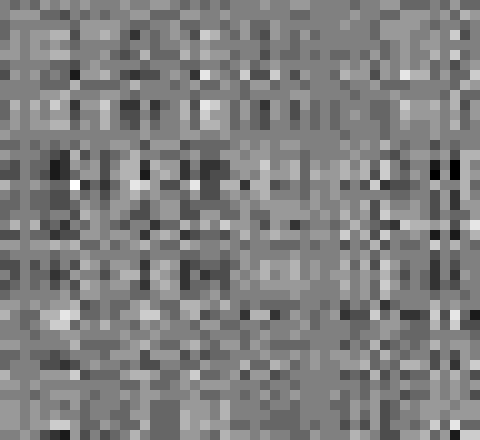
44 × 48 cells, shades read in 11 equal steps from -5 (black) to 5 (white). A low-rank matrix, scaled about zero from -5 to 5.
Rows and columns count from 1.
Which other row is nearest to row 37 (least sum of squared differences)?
7
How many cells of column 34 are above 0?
8
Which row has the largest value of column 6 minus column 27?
11
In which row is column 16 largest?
32
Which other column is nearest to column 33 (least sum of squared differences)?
3
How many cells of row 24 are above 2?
2
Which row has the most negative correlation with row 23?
1
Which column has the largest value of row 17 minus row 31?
39
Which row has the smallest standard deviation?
14
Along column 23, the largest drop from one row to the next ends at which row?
24
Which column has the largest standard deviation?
46
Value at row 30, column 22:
1
